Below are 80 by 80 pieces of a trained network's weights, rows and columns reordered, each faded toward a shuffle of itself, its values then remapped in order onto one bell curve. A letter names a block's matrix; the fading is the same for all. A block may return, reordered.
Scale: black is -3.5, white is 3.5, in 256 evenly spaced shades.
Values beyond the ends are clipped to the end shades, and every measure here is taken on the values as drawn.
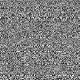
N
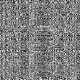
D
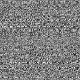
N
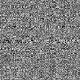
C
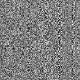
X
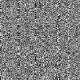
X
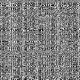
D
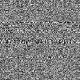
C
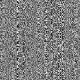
X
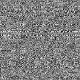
N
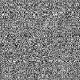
C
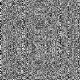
X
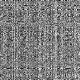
D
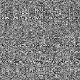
C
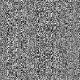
X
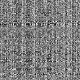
D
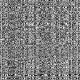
D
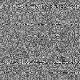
C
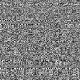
C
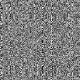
X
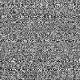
C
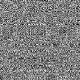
C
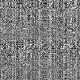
D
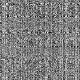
D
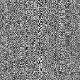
X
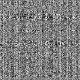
D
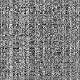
D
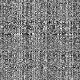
D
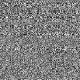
C
